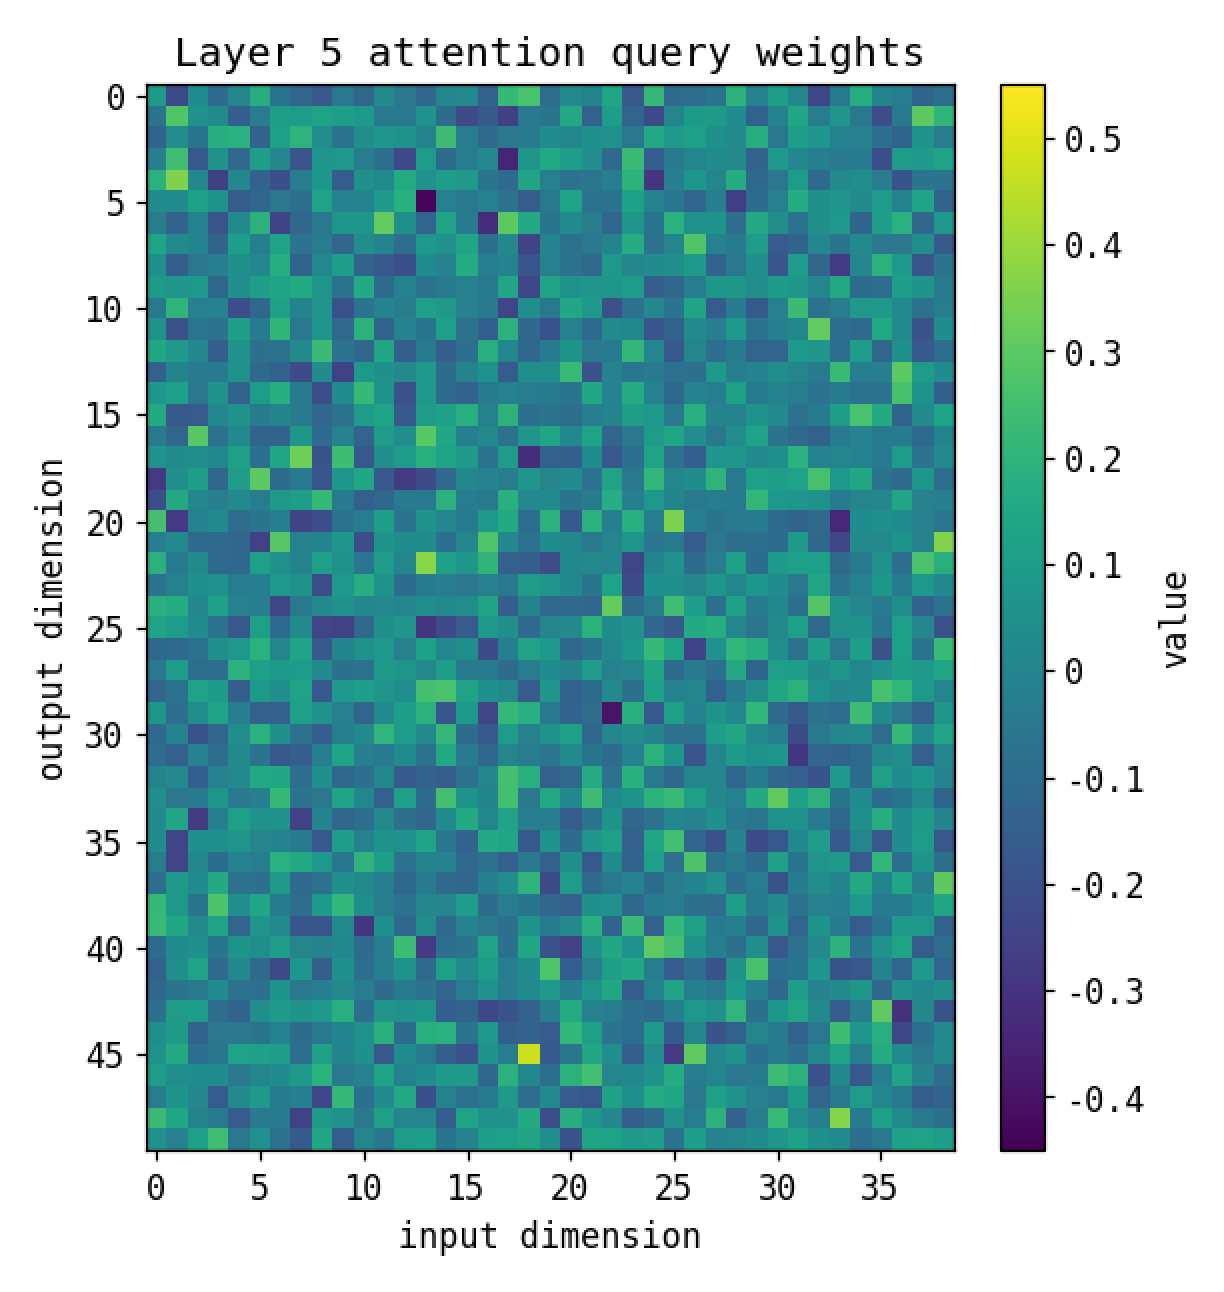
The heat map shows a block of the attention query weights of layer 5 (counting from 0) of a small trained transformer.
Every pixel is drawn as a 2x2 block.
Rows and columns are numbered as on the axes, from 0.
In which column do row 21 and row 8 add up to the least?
33
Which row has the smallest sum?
31
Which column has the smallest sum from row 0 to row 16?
16
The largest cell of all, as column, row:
18, 45
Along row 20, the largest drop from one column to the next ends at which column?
1
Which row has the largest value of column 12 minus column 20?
40
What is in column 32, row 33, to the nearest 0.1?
0.2
